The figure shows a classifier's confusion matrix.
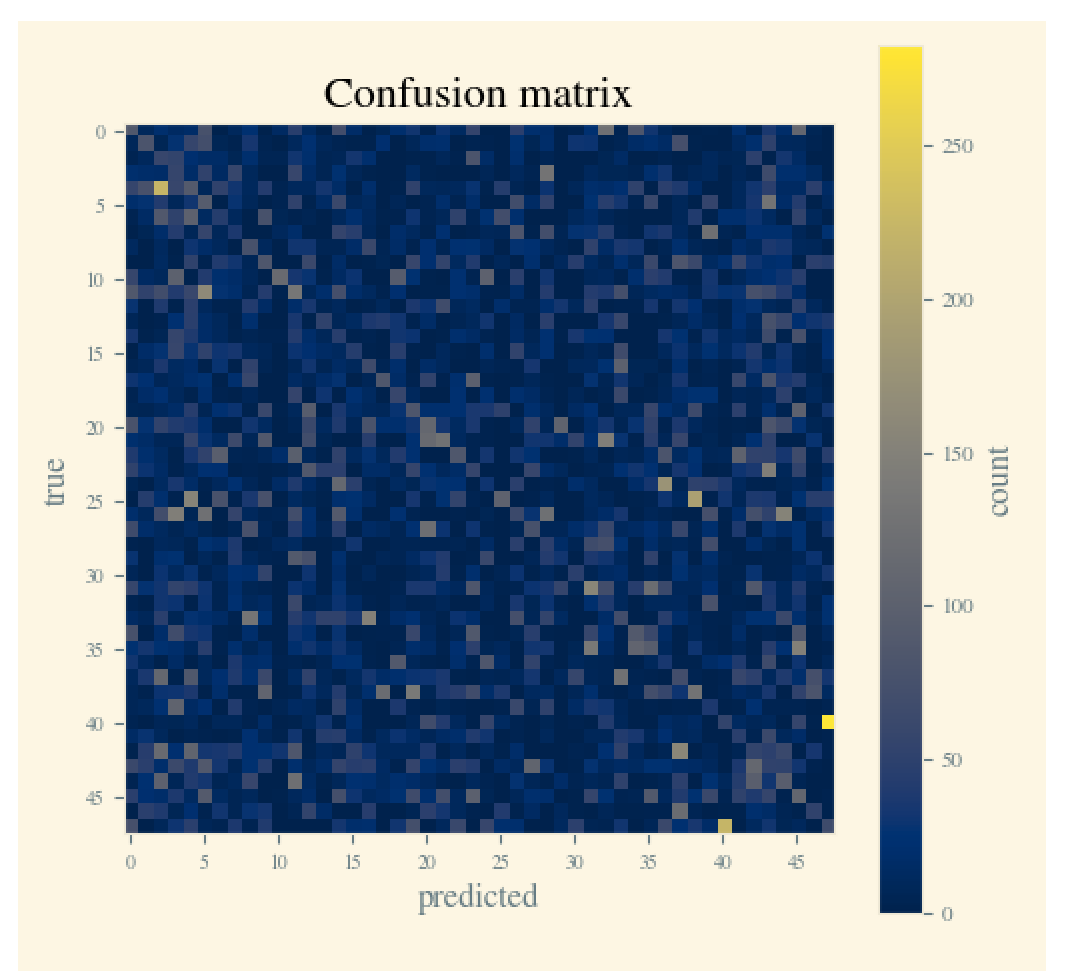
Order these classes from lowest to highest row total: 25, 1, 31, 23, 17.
1, 17, 23, 25, 31
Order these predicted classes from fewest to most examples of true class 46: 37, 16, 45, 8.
45, 8, 16, 37
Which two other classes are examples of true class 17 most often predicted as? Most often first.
23, 43
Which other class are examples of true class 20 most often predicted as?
29
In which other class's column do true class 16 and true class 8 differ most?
33
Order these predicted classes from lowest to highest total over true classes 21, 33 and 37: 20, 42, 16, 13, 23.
23, 13, 42, 20, 16
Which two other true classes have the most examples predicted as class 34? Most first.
35, 0
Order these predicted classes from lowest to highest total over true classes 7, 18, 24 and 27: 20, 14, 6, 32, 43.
6, 43, 32, 20, 14
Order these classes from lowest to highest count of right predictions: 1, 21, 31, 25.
1, 25, 21, 31
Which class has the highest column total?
43
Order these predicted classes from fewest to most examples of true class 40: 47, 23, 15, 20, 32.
23, 15, 32, 20, 47
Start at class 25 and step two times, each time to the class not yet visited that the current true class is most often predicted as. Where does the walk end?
19
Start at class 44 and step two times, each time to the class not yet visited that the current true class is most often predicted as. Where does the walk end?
5
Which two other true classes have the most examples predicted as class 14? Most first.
24, 26
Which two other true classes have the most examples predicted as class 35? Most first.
31, 45
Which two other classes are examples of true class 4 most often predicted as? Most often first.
2, 1
